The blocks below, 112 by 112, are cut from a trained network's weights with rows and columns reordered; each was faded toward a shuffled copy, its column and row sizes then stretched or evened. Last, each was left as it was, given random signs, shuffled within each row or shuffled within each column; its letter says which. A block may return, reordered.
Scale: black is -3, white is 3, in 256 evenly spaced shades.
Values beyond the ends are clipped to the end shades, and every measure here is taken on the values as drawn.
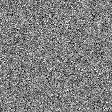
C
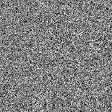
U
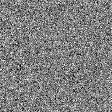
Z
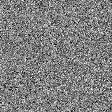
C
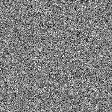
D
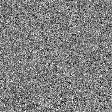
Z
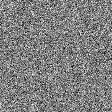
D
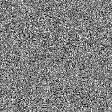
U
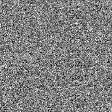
U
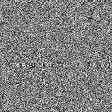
U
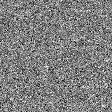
C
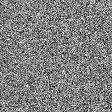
Z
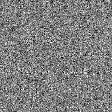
U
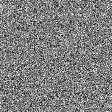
Z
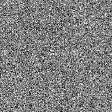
U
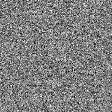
U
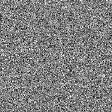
Z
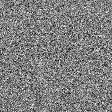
C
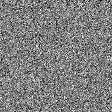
D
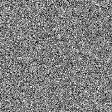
U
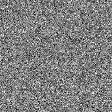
U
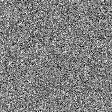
D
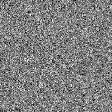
U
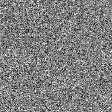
U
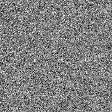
Z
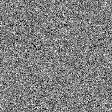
Z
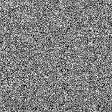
U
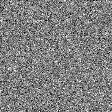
C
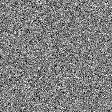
C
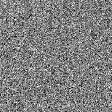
U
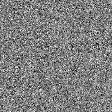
U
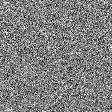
Z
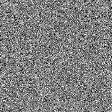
U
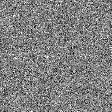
Z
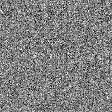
U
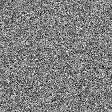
C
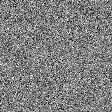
C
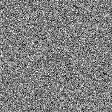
D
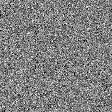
D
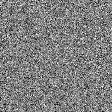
U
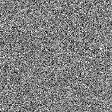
U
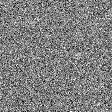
C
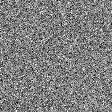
D
